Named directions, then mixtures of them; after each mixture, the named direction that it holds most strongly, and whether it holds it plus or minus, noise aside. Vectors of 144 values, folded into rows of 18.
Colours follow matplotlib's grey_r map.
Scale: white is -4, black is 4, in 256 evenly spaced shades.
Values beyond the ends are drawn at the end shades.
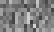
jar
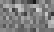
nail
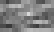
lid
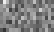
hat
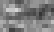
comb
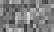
jar, plus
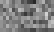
nail, plus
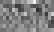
nail, minus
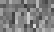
jar, plus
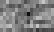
lid, minus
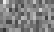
hat, plus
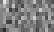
hat, plus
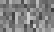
jar, plus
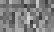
jar, plus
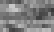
comb, plus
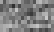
lid, minus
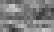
comb, plus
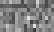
jar, plus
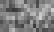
comb, minus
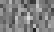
jar, plus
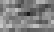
lid, minus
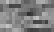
lid, minus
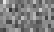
hat, plus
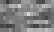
lid, plus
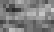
comb, minus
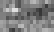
comb, plus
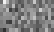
hat, plus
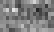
nail, minus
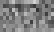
nail, minus
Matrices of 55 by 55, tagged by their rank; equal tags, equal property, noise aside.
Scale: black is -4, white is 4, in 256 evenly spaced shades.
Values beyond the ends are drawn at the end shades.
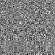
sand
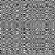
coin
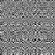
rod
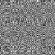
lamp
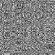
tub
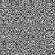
lamp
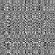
rod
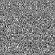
tub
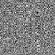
sand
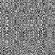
lamp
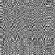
lamp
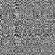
lamp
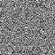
tub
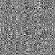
lamp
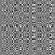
coin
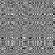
coin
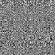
sand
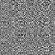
lamp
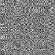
sand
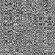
sand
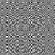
coin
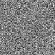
tub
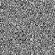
tub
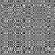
coin
